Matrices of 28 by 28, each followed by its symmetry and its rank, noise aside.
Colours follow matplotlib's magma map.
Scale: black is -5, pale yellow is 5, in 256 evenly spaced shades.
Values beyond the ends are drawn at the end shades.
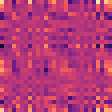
no symmetry, rank two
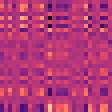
no symmetry, rank one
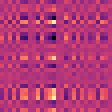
no symmetry, rank one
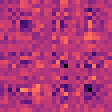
symmetric, rank three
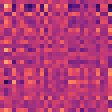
no symmetry, rank two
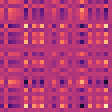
symmetric, rank one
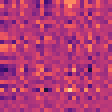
antisymmetric, rank two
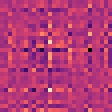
antisymmetric, rank two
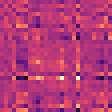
no symmetry, rank two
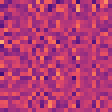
no symmetry, rank three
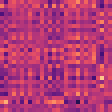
antisymmetric, rank two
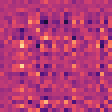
antisymmetric, rank two
